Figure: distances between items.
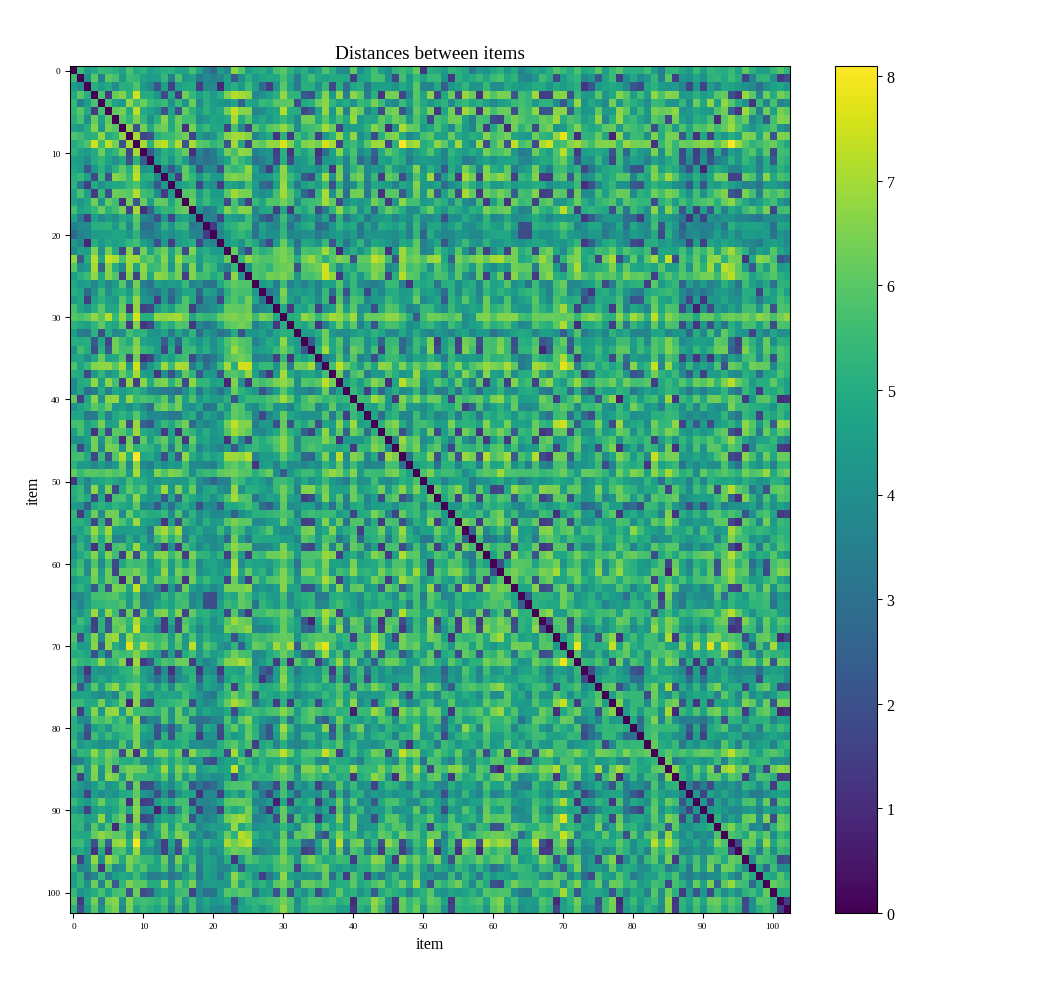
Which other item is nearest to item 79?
93
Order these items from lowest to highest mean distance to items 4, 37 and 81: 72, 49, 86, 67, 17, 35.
86, 35, 67, 17, 72, 49
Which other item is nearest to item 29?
89
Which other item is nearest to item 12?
90
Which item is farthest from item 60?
23
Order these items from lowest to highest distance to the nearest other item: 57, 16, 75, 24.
16, 75, 24, 57
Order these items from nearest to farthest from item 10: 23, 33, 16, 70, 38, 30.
33, 30, 23, 16, 38, 70
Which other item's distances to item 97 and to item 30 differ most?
4
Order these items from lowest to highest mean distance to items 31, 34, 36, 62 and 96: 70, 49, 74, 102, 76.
102, 74, 76, 49, 70
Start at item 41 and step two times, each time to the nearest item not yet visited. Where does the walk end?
57
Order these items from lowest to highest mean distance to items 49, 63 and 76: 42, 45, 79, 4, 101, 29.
29, 42, 4, 79, 101, 45
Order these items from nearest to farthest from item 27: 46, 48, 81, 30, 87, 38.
81, 87, 48, 46, 38, 30
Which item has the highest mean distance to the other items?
30
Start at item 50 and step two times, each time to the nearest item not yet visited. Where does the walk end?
20
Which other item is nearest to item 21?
2
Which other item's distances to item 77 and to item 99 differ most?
8
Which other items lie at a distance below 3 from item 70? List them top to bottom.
4, 24, 32, 97
